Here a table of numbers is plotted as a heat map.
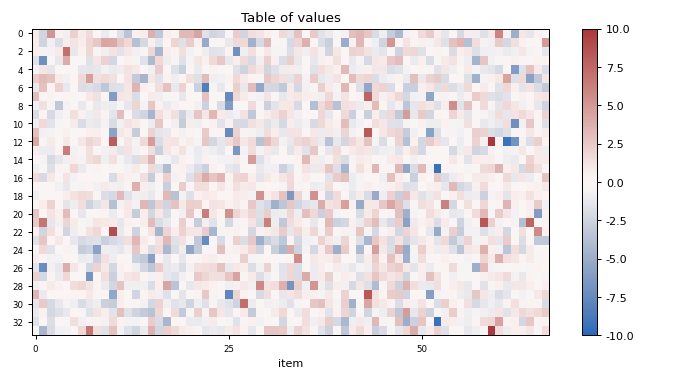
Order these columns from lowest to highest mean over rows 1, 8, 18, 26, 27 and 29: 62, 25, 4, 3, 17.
25, 3, 17, 62, 4
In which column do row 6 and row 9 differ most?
22
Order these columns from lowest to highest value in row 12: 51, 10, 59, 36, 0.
36, 51, 0, 10, 59
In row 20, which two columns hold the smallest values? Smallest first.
65, 48
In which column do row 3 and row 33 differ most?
59
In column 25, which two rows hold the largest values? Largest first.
20, 27
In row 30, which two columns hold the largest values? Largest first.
27, 43
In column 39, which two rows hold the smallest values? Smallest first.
24, 8
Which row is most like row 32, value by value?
15
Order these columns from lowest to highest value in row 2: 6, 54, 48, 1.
54, 1, 6, 48
